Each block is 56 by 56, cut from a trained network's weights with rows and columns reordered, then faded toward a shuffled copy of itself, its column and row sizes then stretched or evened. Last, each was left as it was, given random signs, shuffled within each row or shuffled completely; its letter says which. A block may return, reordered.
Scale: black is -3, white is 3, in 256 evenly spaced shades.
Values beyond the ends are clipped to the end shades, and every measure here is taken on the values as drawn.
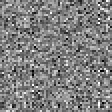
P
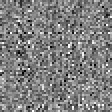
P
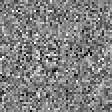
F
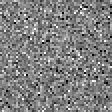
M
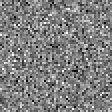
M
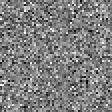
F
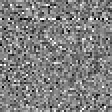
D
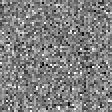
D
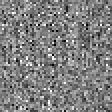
P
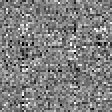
P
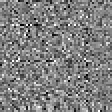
P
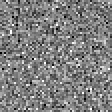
M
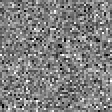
D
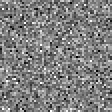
M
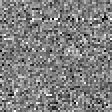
D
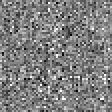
P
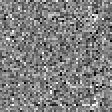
P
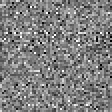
D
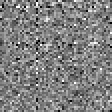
P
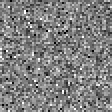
M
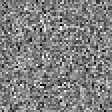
F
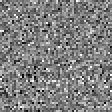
D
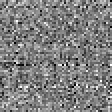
P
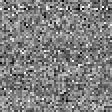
D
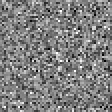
P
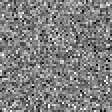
M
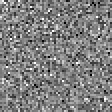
M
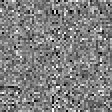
P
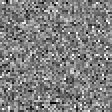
D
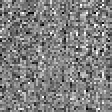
P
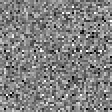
F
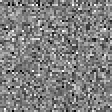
F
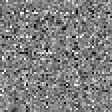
F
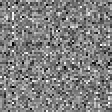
P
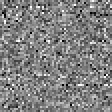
F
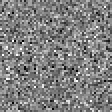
D
